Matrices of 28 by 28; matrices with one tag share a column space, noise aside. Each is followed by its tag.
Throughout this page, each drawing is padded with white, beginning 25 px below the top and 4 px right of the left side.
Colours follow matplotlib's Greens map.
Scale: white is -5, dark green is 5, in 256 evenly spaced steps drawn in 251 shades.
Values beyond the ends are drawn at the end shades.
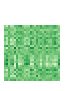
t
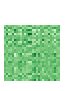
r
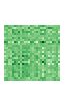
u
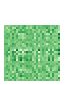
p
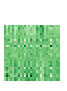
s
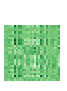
t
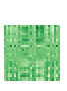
s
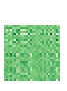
r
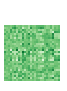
p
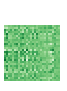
p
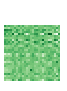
r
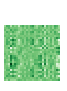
t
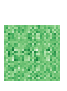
p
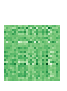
u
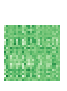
t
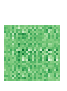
p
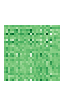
r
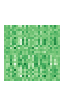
t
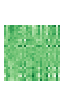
s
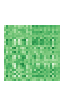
t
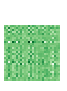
u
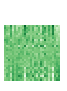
s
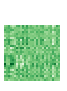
t
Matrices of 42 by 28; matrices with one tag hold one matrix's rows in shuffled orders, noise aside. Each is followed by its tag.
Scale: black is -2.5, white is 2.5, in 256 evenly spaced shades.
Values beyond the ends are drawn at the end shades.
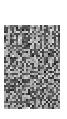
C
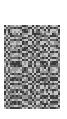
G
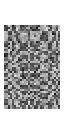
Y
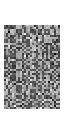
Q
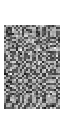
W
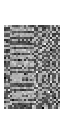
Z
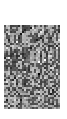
C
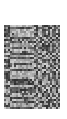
Z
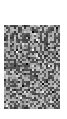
C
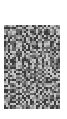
Q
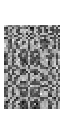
Y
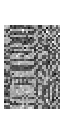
Z
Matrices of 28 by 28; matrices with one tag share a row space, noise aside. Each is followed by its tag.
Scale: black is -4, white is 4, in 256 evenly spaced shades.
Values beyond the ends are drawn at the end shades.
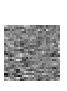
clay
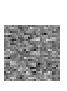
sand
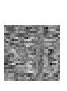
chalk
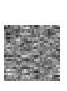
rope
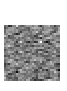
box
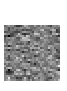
rope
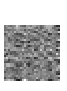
rope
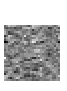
box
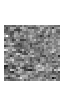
clay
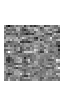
rope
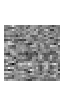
chalk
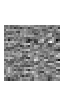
rope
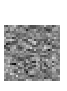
sand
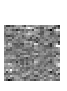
rope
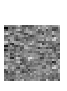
clay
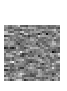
clay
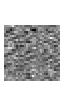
chalk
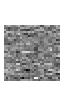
rope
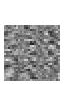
chalk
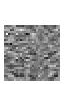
chalk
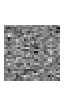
rope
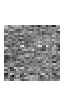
clay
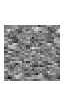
box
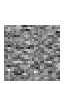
rope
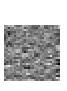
rope
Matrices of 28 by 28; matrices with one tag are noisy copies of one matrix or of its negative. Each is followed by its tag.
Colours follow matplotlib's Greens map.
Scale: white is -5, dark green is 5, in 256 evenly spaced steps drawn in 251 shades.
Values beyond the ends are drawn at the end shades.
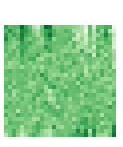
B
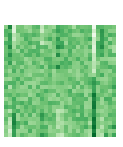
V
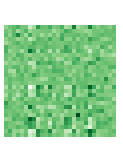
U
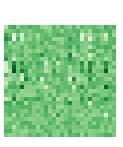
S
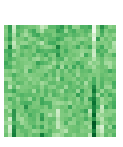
V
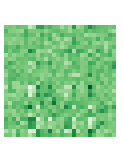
U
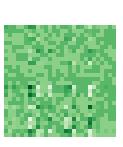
U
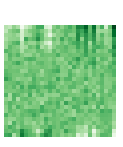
B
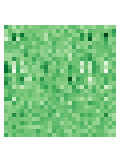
S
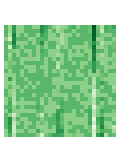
V
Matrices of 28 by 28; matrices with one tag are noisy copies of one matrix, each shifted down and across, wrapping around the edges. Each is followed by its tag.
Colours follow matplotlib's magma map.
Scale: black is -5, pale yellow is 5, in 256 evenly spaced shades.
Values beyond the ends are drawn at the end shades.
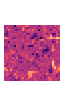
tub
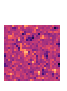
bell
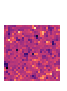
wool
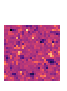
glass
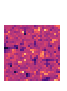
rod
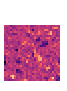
bell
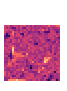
tub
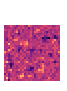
rod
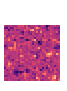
rod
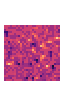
wool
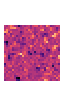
wool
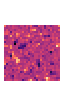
bell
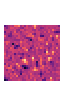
glass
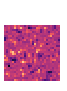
glass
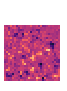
wool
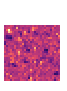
glass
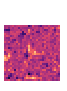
tub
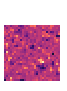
glass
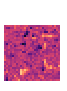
tub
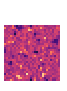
glass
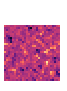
wool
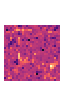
tub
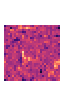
tub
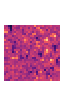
wool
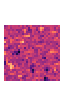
bell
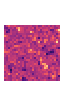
bell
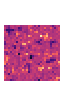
rod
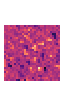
wool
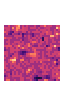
rod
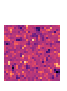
glass
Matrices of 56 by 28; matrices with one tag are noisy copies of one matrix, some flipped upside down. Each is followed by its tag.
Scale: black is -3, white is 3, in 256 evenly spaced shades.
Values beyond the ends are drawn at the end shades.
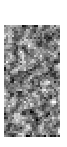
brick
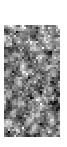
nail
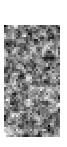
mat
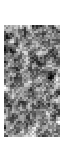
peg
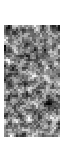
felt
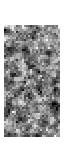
nail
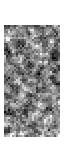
nail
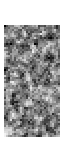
mat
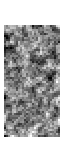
peg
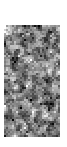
mat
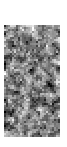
peg
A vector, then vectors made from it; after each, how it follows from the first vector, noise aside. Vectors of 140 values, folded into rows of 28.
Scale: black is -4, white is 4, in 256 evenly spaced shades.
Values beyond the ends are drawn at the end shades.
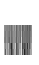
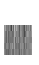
reversed, shrunk.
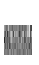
wrapped around, partly zeroed.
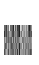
wrapped around, negated.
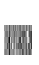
wrapped around, negated.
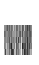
copied.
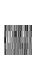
wrapped around, negated.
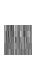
reversed, shrunk.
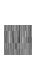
wrapped around, negated, shrunk.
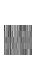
wrapped around, negated, shrunk.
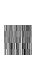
copied.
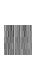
reversed, shrunk.
